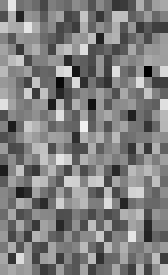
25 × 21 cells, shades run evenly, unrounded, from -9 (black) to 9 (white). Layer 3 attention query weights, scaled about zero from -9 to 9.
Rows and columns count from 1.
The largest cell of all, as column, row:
11, 12
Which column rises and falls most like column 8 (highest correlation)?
21
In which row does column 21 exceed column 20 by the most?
10
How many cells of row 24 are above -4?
16
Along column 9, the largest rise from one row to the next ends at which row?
7
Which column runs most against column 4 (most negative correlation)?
18
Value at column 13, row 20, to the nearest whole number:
-1
